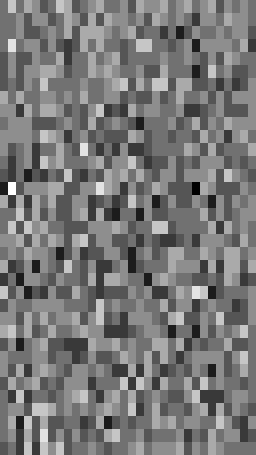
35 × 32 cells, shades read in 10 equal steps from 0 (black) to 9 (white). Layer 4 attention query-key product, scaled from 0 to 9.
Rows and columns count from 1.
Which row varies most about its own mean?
15
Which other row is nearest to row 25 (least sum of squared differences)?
9
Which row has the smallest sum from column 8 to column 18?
20
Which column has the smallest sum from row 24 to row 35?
3
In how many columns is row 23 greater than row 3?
9
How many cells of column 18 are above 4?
12
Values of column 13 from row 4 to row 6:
6 4 5
